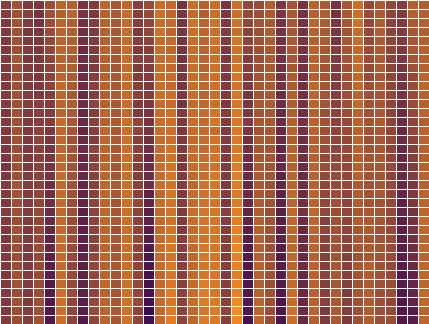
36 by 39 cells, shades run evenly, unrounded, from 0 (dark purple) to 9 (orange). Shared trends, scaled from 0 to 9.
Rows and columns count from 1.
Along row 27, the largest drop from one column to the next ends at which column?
23
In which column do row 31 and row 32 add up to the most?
22
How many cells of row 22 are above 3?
32
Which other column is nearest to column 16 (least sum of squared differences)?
20
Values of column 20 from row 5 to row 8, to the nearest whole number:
7 7 7 7
